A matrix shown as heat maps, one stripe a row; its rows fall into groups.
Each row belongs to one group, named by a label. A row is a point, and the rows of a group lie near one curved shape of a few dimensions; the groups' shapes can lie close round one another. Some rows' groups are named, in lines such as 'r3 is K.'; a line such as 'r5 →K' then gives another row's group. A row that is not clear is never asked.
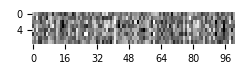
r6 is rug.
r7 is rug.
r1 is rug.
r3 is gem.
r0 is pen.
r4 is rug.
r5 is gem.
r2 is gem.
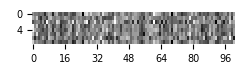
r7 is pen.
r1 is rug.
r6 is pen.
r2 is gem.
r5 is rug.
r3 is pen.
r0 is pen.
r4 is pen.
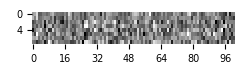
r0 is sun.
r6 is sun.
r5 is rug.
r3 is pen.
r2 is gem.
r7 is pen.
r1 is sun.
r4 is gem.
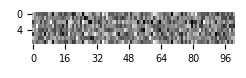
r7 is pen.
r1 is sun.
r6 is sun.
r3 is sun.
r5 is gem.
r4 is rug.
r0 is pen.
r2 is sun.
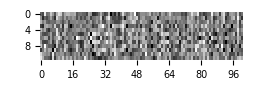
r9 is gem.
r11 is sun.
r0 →rug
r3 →gem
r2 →rug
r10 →sun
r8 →rug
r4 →rug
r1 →pen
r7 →pen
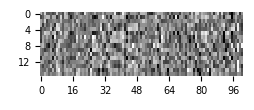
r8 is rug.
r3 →pen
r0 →rug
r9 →pen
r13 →pen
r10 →sun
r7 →gem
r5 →gem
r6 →gem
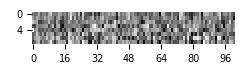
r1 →sun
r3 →gem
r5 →sun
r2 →rug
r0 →sun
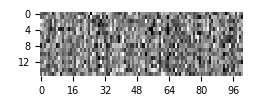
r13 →sun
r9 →sun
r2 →sun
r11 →sun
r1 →sun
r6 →rug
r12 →sun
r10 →gem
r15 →pen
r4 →rug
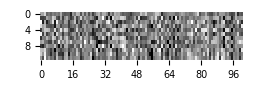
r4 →gem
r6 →gem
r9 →rug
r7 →sun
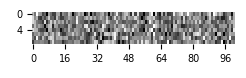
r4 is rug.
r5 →gem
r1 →rug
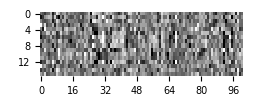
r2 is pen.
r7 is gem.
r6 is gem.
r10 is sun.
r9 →rug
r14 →pen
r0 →pen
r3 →pen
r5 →gem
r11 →sun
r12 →gem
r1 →gem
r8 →gem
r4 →rug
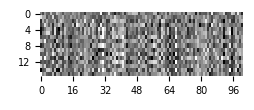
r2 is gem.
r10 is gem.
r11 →rug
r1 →sun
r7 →rug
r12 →gem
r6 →gem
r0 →pen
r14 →gem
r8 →gem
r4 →gem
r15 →pen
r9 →sun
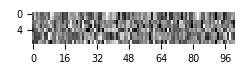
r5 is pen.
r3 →sun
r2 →sun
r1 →gem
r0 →gem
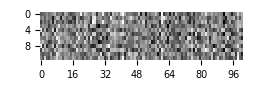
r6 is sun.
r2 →gem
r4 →pen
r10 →pen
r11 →rug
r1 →pen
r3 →sun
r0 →gem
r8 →pen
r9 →gem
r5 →gem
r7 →sun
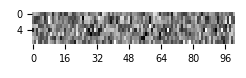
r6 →rug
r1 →pen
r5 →sun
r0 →pen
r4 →gem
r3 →sun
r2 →pen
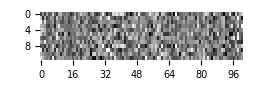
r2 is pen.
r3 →rug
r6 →pen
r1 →pen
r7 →sun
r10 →pen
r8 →gem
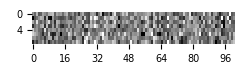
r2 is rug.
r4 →sun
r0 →rug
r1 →gem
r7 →gem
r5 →rug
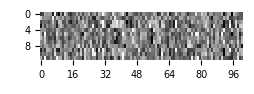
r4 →rug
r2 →gem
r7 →rug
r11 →rug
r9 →gem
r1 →sun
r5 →rug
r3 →gem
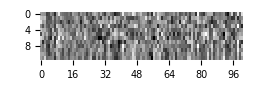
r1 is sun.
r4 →sun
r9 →rug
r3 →pen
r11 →rug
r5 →gem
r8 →rug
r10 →rug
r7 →pen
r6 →sun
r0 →rug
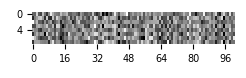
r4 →rug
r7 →gem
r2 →pen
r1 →gem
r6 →rug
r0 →rug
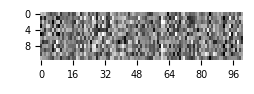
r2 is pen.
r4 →sun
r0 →pen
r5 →gem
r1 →gem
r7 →pen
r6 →sun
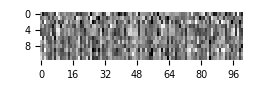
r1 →sun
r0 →pen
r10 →rug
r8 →sun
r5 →pen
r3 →pen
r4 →pen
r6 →pen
